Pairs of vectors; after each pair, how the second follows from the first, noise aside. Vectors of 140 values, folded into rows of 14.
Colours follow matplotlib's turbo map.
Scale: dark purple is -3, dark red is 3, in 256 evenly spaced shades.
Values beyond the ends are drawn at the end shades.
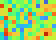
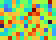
reversed, negated.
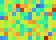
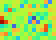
wrapped around, negated, partly zeroed.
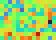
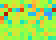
negated, partly zeroed.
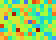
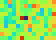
reversed, partly zeroed.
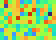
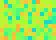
negated, shrunk.
